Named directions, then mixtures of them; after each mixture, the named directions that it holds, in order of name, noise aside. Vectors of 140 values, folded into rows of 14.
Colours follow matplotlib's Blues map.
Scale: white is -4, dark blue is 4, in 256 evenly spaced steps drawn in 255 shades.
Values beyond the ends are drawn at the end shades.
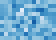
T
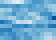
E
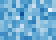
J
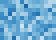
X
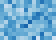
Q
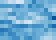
E.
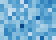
Q, X.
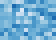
E, Q, T.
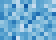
J, Q, X.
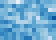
E, J.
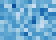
J, Q, T.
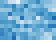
E, J, X.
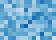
Q.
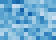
E, Q, T.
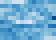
E.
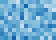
E, J, X.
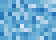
J, T, X.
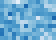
E, J, X.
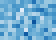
T.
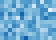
J.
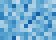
J, Q, X.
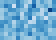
J, Q.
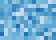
T, X.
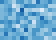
T.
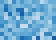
J, Q.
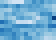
E.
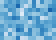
J, T.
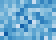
Q, T, X.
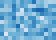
T, X.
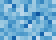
Q, X.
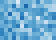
E, J, X.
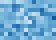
E, T.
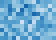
T, X.
